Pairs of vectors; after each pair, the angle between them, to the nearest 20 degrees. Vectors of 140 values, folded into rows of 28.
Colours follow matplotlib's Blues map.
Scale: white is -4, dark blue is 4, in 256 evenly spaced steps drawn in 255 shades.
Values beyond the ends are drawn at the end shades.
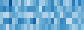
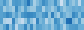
140 degrees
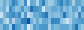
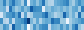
20 degrees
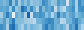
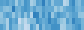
60 degrees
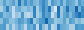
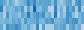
100 degrees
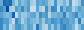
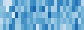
160 degrees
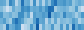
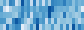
20 degrees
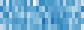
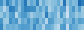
100 degrees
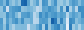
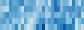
80 degrees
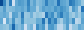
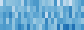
120 degrees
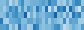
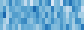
100 degrees
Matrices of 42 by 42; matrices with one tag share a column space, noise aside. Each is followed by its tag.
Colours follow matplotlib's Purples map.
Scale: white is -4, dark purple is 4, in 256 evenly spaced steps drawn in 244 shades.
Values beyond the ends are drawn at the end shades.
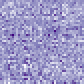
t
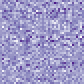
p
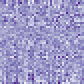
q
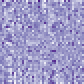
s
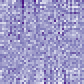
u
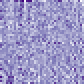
s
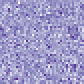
t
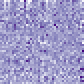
s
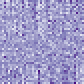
u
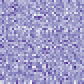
t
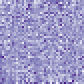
q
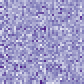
t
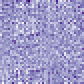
u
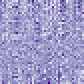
u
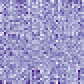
u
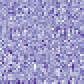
t
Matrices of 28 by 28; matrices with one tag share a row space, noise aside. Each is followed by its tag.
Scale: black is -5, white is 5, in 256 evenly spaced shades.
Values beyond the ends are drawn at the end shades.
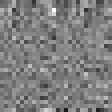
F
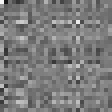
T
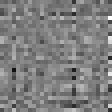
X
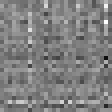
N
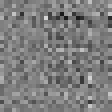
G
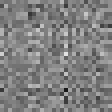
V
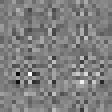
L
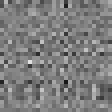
V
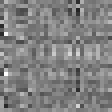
T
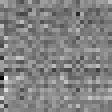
T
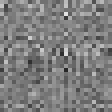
V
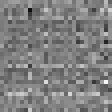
N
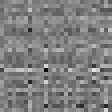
N
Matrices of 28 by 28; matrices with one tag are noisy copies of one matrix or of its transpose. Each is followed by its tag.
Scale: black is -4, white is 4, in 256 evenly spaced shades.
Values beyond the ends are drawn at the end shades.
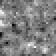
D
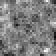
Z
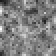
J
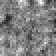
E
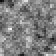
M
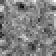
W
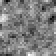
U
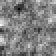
E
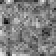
W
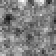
E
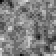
M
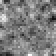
U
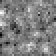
D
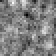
D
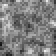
Z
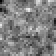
M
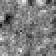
E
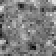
W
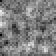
D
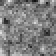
W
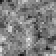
M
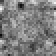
W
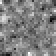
U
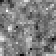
M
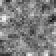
U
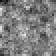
J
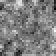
U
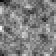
J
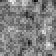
D
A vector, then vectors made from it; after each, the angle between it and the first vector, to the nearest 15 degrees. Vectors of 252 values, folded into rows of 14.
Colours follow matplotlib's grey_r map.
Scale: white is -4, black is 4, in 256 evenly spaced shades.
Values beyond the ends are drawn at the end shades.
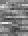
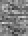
45 degrees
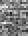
45 degrees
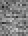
135 degrees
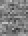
45 degrees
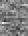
45 degrees
